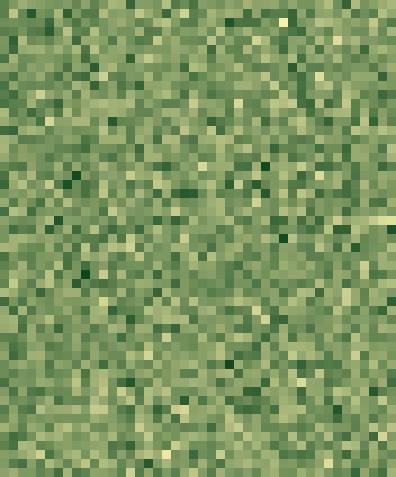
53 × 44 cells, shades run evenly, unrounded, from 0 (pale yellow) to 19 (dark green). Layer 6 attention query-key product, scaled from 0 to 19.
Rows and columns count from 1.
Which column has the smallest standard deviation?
23
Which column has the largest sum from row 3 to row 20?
2
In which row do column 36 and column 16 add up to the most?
17
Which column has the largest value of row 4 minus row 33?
34
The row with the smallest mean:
49
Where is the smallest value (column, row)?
32, 3
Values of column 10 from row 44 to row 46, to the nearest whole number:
10 12 9
